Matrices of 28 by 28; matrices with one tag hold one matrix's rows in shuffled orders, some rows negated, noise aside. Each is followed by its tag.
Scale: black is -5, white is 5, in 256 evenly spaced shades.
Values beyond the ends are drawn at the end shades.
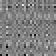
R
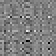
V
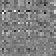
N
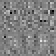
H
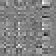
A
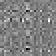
V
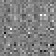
H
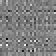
R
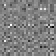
H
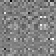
H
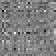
N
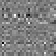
N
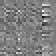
A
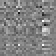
A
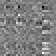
A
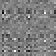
N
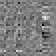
A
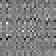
R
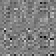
H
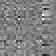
A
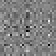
V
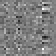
A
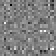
H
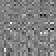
H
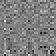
H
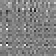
R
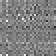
R
